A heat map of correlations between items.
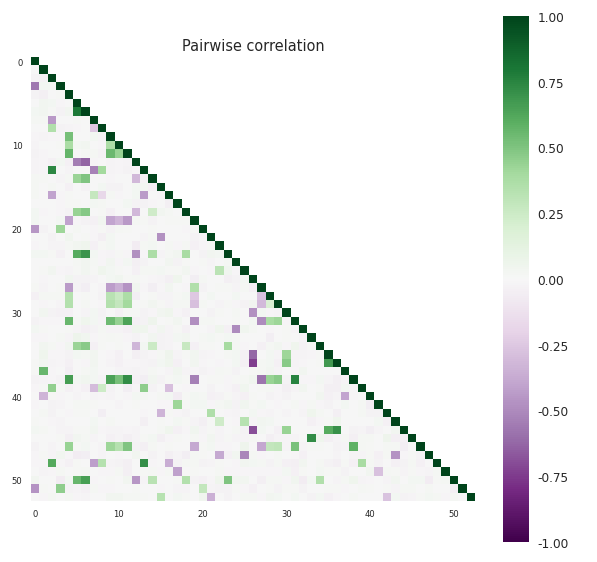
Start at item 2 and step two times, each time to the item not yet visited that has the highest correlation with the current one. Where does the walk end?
48
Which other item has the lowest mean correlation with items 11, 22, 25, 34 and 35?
47
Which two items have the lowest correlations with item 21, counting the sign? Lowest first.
15, 52
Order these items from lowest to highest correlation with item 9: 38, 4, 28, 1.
1, 28, 4, 38
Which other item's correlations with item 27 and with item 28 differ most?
38
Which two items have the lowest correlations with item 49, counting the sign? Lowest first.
17, 41
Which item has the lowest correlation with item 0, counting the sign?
3
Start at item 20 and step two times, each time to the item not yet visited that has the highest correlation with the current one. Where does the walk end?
51
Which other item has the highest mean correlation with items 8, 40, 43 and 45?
33
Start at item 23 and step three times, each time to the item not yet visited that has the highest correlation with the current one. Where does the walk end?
50
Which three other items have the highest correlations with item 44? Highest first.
36, 35, 30
